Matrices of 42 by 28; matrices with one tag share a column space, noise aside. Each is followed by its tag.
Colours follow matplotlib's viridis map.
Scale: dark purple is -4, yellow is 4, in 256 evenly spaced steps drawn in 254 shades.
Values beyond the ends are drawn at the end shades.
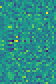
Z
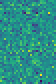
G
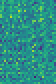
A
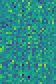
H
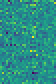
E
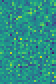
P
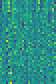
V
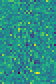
E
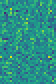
P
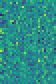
H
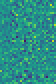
Z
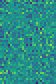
E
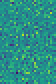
E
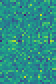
Z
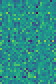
Z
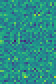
Z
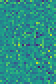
E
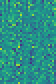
V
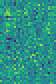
P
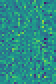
H
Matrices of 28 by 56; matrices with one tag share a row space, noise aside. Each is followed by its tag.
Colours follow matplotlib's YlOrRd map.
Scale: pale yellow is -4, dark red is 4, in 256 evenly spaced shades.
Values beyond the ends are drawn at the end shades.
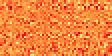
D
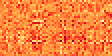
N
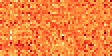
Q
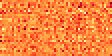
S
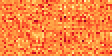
N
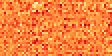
N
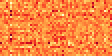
Q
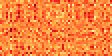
Q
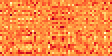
Q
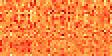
Q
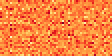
Q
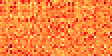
Q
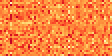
Q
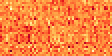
Q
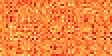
Q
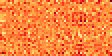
S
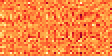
S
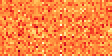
N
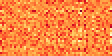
S
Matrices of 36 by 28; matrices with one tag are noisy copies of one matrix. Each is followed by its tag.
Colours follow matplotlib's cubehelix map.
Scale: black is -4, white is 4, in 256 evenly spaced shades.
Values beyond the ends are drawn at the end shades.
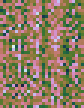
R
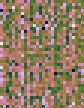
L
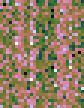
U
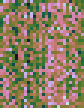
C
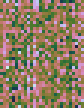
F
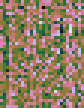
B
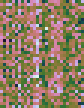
R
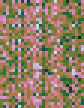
R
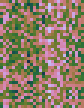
C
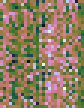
C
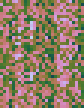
U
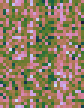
U
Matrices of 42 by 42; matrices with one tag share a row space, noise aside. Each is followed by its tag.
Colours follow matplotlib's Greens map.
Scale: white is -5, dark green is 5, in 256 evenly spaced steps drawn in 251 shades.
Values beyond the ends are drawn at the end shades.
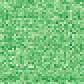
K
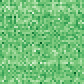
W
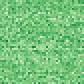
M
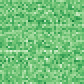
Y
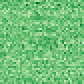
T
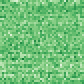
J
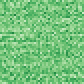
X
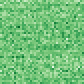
X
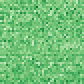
J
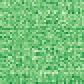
T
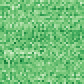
J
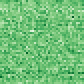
M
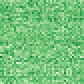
K
